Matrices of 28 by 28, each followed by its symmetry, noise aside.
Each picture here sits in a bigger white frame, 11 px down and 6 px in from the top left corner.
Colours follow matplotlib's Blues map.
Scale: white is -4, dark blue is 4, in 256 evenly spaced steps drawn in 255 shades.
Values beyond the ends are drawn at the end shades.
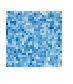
no symmetry.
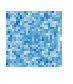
mirrored top to bottom.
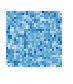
symmetric.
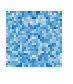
mirrored left to right.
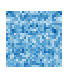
mirrored left to right.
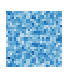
mirrored top to bottom.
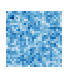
symmetric.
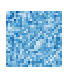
symmetric.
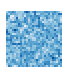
symmetric.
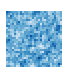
symmetric.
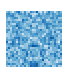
mirrored left to right.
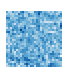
no symmetry.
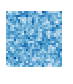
no symmetry.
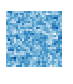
no symmetry.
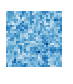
symmetric.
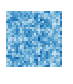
mirrored top to bottom.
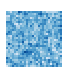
no symmetry.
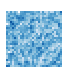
symmetric.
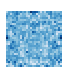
mirrored left to right.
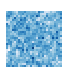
symmetric.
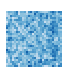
mirrored top to bottom.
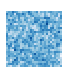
no symmetry.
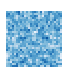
mirrored left to right.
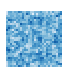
mirrored top to bottom.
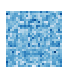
mirrored left to right.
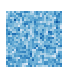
no symmetry.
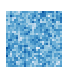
symmetric.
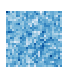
symmetric.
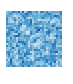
symmetric.
